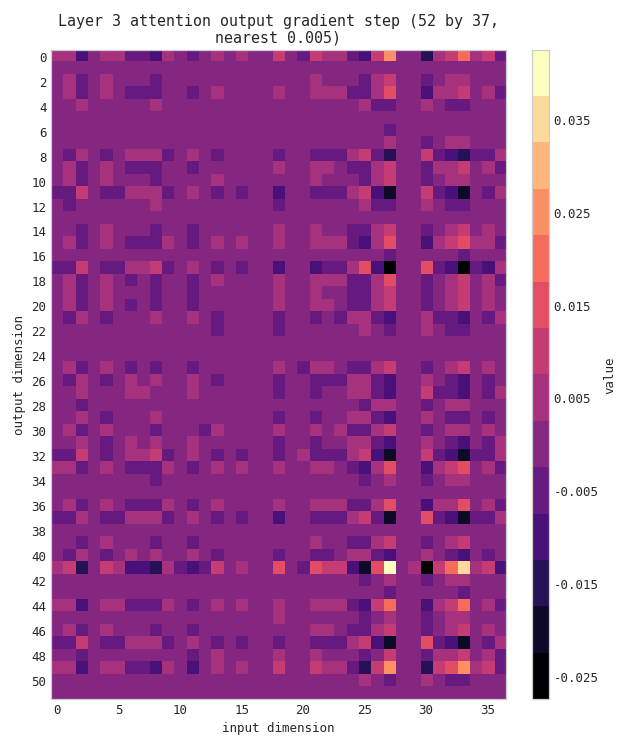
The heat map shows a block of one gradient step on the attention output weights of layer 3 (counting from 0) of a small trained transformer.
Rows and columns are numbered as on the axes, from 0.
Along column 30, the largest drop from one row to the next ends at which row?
41
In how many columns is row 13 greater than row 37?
18
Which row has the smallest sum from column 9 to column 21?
17
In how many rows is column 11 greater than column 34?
11
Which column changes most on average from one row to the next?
27
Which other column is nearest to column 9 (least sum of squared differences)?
15
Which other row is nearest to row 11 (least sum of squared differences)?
47
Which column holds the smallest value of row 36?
30
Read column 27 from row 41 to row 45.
0.04 0.005 -0.005 0.02 0.005
